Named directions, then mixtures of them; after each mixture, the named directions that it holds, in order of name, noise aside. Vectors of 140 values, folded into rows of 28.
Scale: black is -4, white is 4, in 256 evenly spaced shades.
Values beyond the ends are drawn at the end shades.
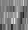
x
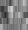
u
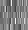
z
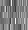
z.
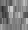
u.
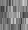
u, x, z.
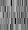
z.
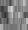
u.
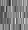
u, z.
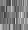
u, x, z.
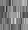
u, x, z.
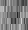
u, x, z.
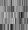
u, x, z.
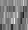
x.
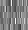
z.
